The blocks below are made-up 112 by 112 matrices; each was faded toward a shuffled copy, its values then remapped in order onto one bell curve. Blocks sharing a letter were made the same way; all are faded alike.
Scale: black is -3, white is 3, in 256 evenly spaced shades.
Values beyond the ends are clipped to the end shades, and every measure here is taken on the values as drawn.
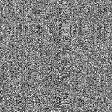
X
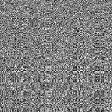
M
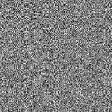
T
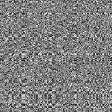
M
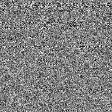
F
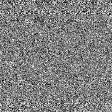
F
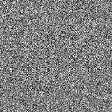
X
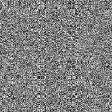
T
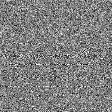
F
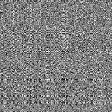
M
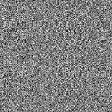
T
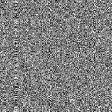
T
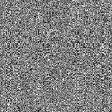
T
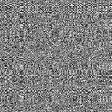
M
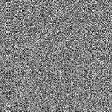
X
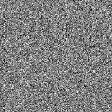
X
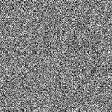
X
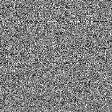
F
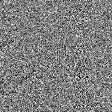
F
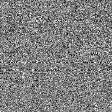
F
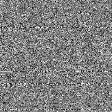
F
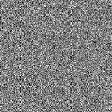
T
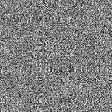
X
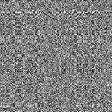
M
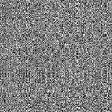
T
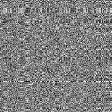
M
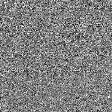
F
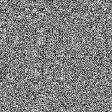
X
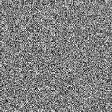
X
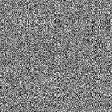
T
